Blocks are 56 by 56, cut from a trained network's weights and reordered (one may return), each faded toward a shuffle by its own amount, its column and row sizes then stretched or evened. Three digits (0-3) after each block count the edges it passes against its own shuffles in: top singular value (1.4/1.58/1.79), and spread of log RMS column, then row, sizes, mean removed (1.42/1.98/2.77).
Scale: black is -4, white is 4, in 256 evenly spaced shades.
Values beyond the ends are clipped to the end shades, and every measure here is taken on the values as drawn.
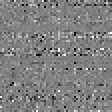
1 1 3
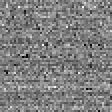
1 0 1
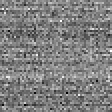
3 1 1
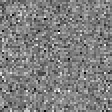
1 1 1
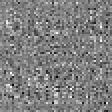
3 2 2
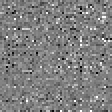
1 1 2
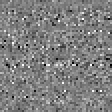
0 0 2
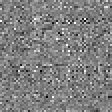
2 0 2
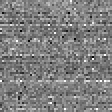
3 1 2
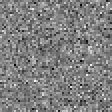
2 0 0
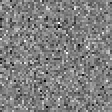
2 1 0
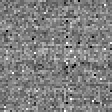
1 1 0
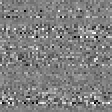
1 0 3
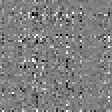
0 3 2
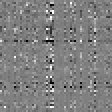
2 3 2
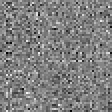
3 1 1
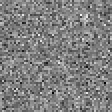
1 0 1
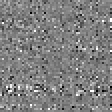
0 2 2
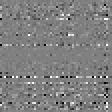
3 1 3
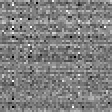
3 1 1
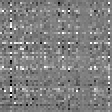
3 3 2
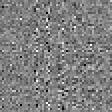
3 2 1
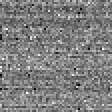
2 0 0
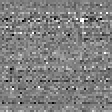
1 1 3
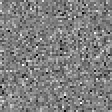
0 1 0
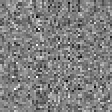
3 2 0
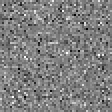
1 1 1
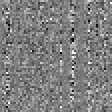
0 3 0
